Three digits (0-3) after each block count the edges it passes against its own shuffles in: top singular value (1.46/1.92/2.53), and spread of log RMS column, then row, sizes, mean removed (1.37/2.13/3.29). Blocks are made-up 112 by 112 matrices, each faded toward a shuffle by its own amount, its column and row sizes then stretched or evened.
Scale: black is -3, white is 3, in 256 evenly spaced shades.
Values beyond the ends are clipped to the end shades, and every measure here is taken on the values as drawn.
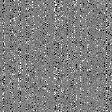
2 3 0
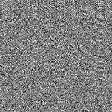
2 0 1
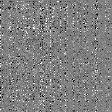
1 3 2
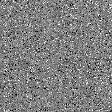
0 1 1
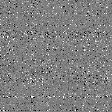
0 2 2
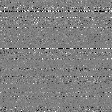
2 0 3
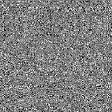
2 1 2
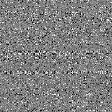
2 1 2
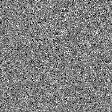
0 1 1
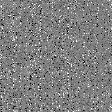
1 2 0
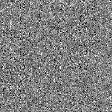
1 2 0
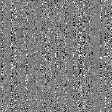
1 3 0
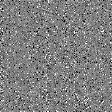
1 2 1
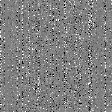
1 3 0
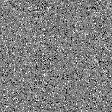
1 1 0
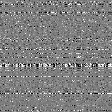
3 0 3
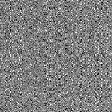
3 2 0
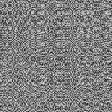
3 0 0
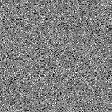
2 0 1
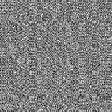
3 0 0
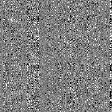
2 3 1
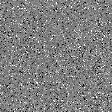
0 1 1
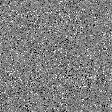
0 0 1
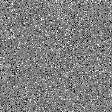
0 1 1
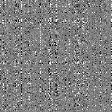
2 3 2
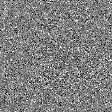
1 1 1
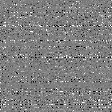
2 1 3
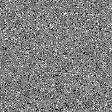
1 1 1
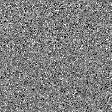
0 1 1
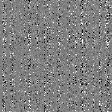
1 3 1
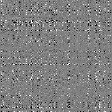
2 3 3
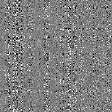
1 3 2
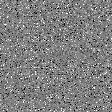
1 0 1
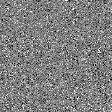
1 2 1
